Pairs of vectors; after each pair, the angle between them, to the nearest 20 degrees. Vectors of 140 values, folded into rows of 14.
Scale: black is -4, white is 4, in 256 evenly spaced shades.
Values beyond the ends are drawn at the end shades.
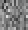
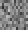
40 degrees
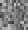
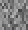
80 degrees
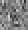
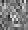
160 degrees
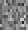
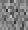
80 degrees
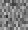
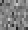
100 degrees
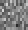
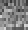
140 degrees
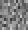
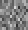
60 degrees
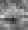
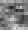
120 degrees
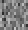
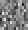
140 degrees
